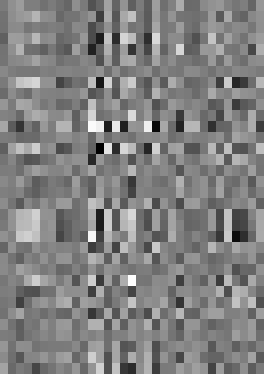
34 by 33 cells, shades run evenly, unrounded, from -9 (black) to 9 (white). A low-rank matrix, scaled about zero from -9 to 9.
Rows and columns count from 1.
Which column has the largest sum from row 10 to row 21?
12
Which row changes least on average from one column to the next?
7
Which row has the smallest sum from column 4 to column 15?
5
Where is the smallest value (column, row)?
13, 14
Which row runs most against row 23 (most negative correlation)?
32
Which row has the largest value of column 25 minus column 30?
22
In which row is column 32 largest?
28
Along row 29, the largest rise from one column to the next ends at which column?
20
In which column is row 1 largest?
23
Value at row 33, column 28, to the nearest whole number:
-2
